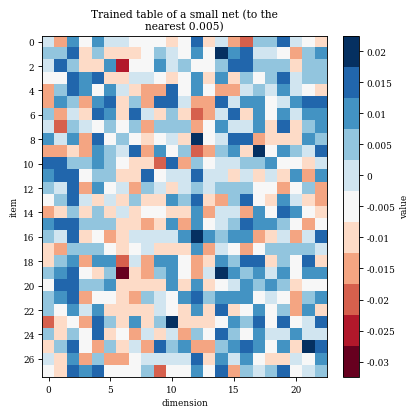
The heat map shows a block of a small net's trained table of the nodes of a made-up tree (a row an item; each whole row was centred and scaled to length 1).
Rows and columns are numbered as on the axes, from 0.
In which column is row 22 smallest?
20
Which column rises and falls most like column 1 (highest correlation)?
16
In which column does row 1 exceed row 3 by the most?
15
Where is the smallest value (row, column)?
19, 6
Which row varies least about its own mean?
17
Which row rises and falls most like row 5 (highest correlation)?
18
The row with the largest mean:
5
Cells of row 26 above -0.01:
16
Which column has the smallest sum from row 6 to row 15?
13
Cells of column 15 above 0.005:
10
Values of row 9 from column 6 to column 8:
0 0.015 -0.015
